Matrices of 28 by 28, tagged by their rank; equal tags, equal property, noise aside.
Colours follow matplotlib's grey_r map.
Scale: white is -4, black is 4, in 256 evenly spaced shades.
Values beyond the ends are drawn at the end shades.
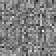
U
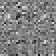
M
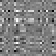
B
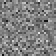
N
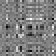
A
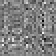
M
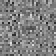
N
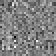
U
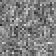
N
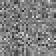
N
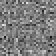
U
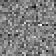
U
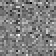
N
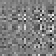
B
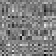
B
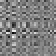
A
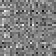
M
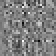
M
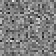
N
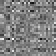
B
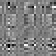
A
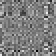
M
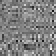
M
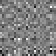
B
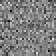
U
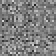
N
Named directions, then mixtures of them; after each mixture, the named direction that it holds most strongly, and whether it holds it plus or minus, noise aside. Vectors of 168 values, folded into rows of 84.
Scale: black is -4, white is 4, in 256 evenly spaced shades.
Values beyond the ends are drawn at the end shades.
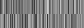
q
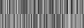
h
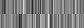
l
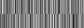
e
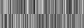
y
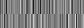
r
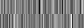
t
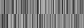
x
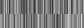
h, plus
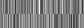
t, minus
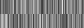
y, minus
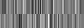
l, plus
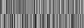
q, plus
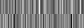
t, minus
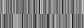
t, plus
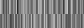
h, minus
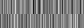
t, plus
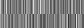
r, minus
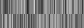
y, minus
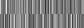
t, plus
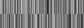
q, minus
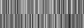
h, minus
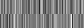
t, plus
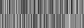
h, plus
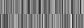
t, plus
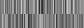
x, minus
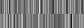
t, minus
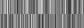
y, plus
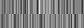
x, plus
